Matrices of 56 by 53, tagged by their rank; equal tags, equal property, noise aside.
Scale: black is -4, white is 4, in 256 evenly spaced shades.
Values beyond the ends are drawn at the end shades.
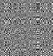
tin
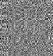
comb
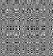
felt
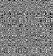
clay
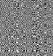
clay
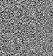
comb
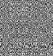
clay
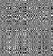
tin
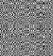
felt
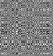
felt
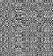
tin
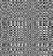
felt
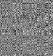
clay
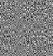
clay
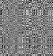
tin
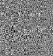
comb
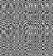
felt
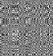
felt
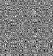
comb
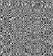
clay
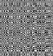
felt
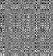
tin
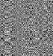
clay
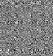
comb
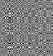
felt
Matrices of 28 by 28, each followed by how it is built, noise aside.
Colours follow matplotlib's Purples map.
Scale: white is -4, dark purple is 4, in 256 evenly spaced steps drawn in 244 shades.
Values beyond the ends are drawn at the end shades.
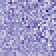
upper triangular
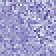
upper triangular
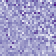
upper triangular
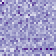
uneven rows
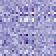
low rank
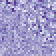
upper triangular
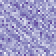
Toeplitz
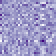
low rank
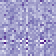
low rank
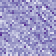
Toeplitz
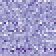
uneven rows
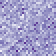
Hankel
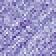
Hankel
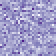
low rank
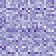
low rank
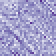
Toeplitz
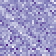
Toeplitz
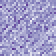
Hankel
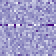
uneven rows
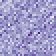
Hankel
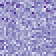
low rank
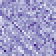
Toeplitz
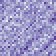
Hankel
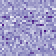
uneven rows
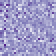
low rank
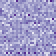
uneven rows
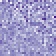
upper triangular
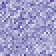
Hankel
